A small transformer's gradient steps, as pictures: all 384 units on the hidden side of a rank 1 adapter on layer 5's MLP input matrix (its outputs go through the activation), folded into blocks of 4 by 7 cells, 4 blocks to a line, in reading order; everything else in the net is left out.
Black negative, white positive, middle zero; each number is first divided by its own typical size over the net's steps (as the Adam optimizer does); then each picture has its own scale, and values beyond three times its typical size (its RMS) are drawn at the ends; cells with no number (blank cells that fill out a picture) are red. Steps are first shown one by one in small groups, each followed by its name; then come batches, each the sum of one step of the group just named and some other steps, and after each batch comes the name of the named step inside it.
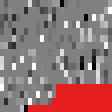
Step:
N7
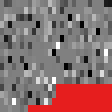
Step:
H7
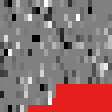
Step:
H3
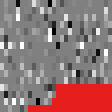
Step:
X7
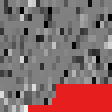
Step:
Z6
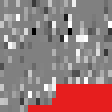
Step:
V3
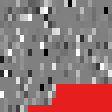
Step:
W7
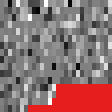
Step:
H3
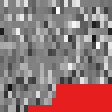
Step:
V3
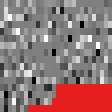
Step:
H7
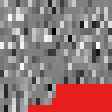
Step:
X7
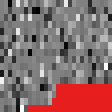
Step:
H3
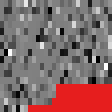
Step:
Z6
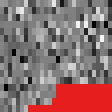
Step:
H7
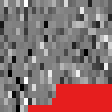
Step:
Z6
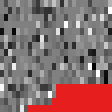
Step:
N7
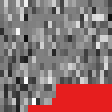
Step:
H7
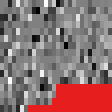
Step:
H3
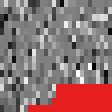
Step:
N7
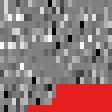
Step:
X7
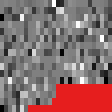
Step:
Z6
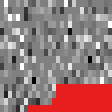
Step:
V3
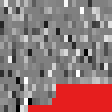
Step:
V3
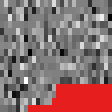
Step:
X7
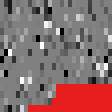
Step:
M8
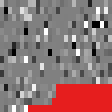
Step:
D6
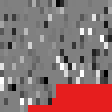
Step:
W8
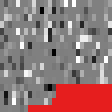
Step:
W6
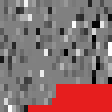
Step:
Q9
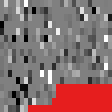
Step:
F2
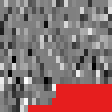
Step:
W8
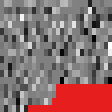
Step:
Q9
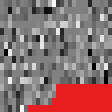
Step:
M8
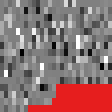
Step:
W6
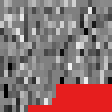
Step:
W6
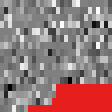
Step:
D6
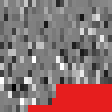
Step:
W8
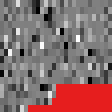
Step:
M8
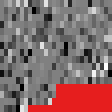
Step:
F2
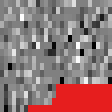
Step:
W6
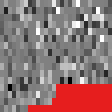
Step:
F2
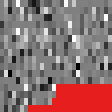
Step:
W6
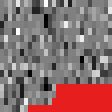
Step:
F2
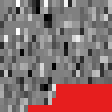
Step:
Q9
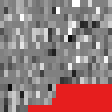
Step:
W6
